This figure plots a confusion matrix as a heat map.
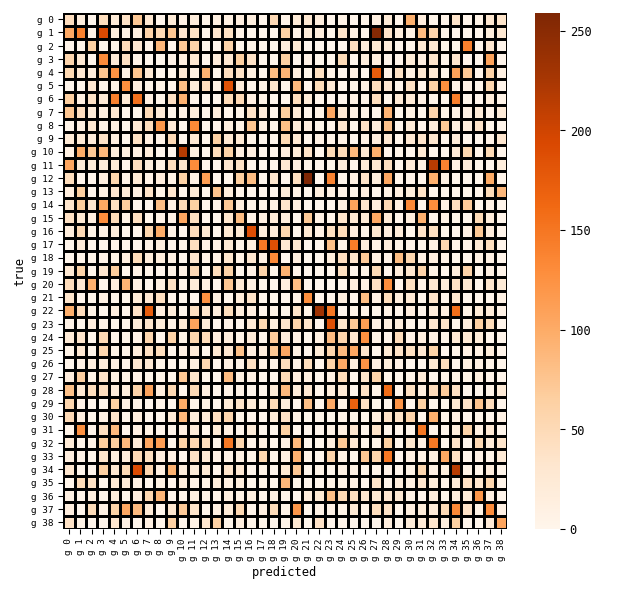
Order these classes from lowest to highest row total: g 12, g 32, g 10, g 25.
g 25, g 10, g 12, g 32
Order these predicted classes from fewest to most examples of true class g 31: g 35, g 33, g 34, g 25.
g 33, g 34, g 25, g 35
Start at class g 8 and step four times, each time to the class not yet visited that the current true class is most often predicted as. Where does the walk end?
g 30
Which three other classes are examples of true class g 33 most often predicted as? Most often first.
g 28, g 20, g 26
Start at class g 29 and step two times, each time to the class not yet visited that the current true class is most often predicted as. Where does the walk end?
g 19
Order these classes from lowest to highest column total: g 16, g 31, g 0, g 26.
g 16, g 31, g 26, g 0
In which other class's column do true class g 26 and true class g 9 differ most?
g 24
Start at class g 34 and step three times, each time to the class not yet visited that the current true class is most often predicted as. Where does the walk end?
g 27
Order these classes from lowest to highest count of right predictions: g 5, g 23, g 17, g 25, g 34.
g 25, g 5, g 17, g 23, g 34
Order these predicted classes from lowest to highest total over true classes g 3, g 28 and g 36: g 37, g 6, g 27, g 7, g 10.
g 10, g 27, g 6, g 37, g 7
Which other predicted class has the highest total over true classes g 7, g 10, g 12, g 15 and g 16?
g 21
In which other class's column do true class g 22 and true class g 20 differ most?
g 7
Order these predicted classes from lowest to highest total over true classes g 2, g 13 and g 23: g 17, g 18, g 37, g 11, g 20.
g 18, g 17, g 20, g 37, g 11
